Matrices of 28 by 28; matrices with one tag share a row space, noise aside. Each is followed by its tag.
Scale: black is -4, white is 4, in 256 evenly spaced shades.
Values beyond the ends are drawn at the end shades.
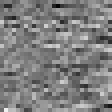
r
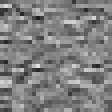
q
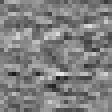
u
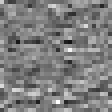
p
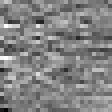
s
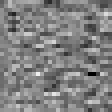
u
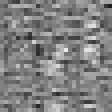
u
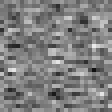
p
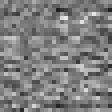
r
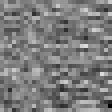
r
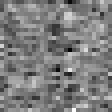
p
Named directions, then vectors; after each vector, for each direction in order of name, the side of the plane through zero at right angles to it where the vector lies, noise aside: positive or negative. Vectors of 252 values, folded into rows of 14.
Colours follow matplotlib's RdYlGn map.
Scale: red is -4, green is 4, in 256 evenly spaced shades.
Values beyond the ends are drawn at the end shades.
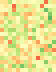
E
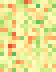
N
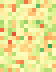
positive, positive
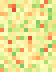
positive, positive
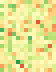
negative, negative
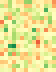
positive, negative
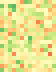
negative, negative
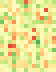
negative, positive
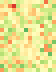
positive, positive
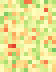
negative, positive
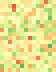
positive, positive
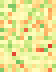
negative, negative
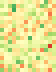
negative, negative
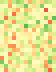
negative, positive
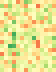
positive, negative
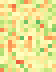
positive, positive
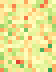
positive, positive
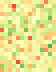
positive, positive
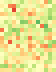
positive, positive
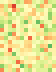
positive, positive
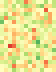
negative, positive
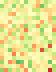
negative, negative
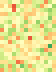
positive, positive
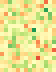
positive, negative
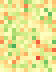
positive, negative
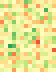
positive, negative
